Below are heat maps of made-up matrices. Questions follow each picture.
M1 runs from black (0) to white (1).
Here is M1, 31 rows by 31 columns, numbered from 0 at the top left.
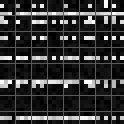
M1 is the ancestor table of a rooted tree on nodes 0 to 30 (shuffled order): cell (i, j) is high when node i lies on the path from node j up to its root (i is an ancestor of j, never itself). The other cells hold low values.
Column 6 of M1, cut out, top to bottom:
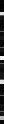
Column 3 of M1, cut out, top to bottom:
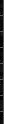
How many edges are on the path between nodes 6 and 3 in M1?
4
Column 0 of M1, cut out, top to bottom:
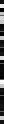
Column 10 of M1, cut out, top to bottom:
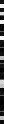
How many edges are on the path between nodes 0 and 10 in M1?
3
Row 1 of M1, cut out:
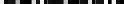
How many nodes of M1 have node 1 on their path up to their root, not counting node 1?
8
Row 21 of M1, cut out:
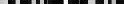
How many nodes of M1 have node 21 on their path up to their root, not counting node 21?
10
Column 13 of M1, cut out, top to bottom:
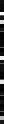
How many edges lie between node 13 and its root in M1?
5
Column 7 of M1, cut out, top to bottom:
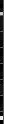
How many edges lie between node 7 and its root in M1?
2
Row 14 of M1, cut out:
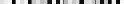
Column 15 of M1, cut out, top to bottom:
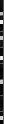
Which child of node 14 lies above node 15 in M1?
5
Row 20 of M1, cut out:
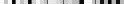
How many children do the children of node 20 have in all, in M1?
6
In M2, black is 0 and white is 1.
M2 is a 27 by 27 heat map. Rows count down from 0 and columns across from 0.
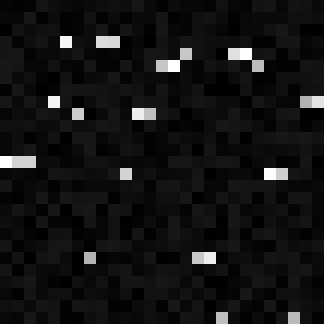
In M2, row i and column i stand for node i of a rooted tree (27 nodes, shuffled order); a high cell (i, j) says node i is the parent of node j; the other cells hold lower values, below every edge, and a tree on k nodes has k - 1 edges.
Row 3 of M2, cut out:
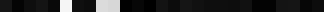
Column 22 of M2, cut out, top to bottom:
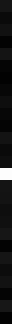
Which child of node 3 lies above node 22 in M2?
5
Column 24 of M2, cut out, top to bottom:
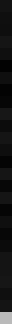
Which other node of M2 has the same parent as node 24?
18
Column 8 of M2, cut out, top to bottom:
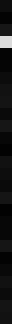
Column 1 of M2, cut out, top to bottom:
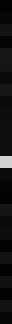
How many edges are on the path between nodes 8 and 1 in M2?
4
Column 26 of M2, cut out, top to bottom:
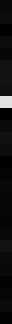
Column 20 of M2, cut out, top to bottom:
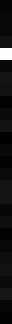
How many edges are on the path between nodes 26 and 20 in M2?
3
